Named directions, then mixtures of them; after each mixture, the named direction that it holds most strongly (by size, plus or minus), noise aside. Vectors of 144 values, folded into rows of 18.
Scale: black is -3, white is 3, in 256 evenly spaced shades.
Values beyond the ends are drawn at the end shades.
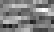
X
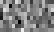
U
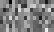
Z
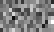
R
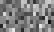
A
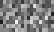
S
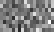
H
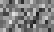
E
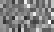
H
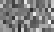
H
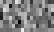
U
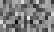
S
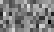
A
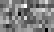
Z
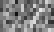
E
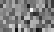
H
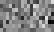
A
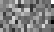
R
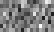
A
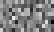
R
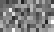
R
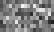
S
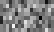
Z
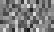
H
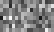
Z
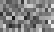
H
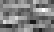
X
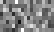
U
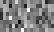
U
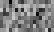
E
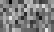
Z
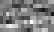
X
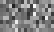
S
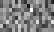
H
